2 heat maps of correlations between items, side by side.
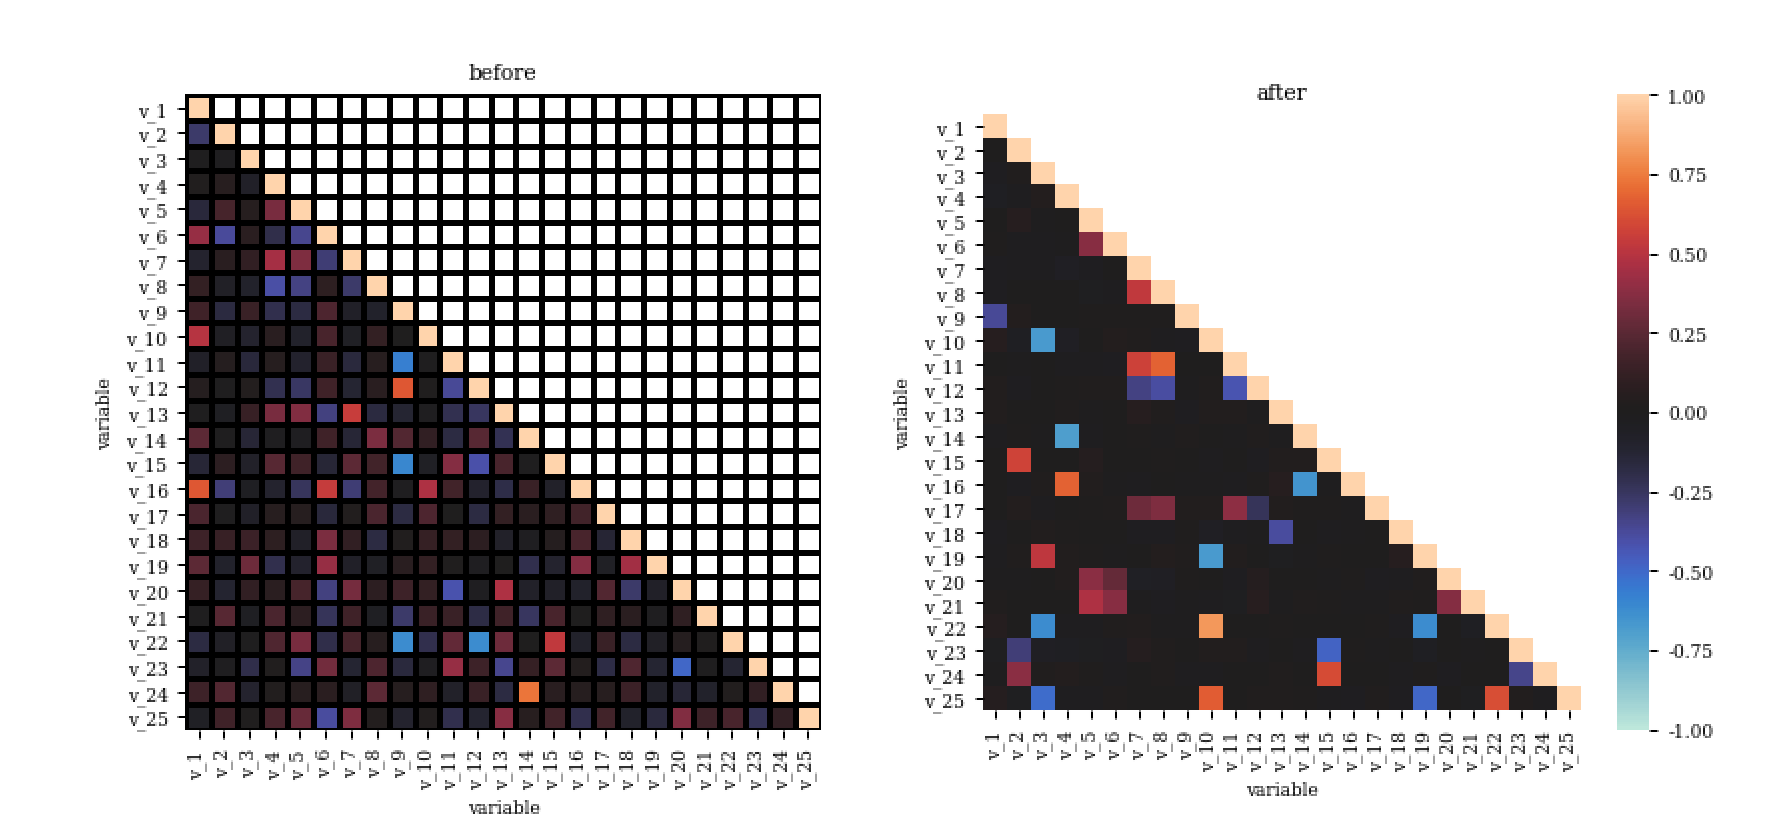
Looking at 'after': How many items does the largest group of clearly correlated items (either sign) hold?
5
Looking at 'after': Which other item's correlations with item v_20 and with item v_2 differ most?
v_15
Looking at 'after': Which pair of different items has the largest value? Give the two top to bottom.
v_10, v_22
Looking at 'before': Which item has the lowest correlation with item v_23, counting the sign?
v_20
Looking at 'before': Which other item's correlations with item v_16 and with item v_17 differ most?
v_6
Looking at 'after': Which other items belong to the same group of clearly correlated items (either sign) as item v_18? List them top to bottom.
v_13
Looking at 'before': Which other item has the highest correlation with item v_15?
v_22
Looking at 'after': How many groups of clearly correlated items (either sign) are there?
7
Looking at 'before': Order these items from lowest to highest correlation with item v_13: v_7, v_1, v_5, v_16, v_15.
v_16, v_1, v_15, v_5, v_7
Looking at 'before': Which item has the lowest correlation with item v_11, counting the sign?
v_9
